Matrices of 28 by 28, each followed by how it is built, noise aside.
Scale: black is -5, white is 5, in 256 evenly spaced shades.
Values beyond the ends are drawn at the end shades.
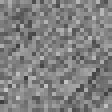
Hankel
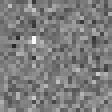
uneven columns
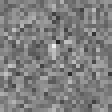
low rank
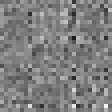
low rank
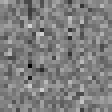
uneven columns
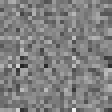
low rank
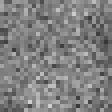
smooth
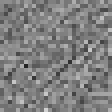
Hankel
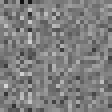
uneven columns
